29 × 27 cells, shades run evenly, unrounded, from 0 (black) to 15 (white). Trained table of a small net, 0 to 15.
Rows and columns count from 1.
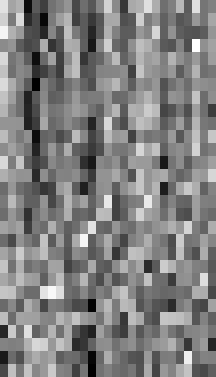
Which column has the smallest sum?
12
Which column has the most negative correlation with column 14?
7
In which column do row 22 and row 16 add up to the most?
19
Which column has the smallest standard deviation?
13
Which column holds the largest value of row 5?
1
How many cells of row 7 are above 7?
16
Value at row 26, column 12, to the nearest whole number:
2
